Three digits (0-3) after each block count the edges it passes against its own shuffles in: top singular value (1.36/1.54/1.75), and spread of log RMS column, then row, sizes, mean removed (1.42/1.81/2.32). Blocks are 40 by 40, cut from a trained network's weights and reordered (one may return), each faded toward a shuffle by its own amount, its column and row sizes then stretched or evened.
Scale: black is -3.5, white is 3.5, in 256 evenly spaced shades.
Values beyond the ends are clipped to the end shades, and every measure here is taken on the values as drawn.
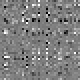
3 3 3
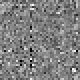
0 2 1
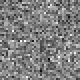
1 0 0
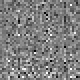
1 2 1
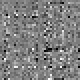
1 3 2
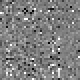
1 2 1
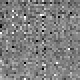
0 2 1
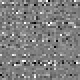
0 0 3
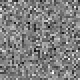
0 0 0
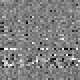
2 0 3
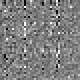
3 2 0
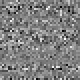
0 0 3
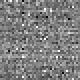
0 1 0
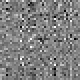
3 2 2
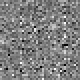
2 1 1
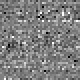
0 0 2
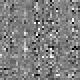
1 3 1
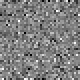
1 0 2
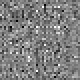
2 2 2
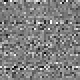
2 0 3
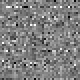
0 1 3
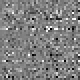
0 2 3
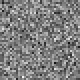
2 0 0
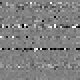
2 0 3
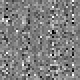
0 3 1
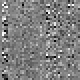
1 3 0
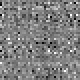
2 1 3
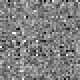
1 0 2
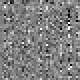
0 3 0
